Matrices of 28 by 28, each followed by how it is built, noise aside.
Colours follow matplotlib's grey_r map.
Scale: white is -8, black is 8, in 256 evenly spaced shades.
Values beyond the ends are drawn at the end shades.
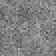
smooth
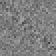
banded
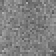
smooth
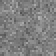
smooth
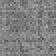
blocks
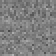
blocks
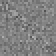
banded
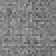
blocks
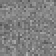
blocks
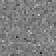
sparse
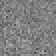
lower triangular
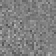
lower triangular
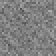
Toeplitz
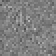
banded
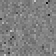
sparse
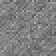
Hankel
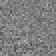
lower triangular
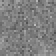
smooth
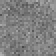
smooth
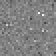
sparse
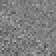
lower triangular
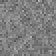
Hankel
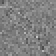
banded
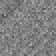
Hankel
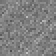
Hankel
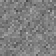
Hankel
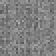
blocks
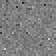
sparse
